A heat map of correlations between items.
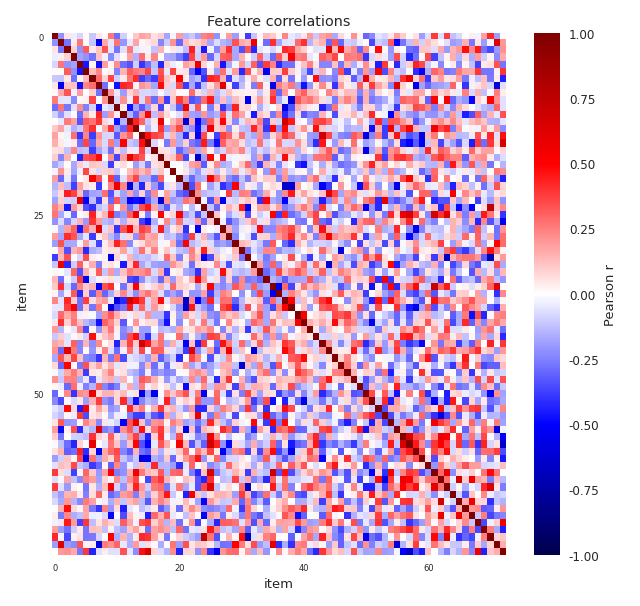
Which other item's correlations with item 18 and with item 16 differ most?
50
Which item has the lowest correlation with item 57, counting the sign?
72
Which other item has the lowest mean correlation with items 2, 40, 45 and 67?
11
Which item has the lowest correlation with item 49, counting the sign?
21
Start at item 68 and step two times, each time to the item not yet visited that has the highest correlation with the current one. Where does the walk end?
15
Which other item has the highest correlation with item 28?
44
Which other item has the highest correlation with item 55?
7
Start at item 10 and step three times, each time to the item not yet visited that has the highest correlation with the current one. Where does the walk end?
71
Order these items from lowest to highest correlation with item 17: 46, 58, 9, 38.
58, 46, 38, 9
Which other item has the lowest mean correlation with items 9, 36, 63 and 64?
31
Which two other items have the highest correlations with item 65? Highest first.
62, 67
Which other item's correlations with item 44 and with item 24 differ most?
2
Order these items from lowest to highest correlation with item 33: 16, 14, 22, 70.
22, 16, 70, 14
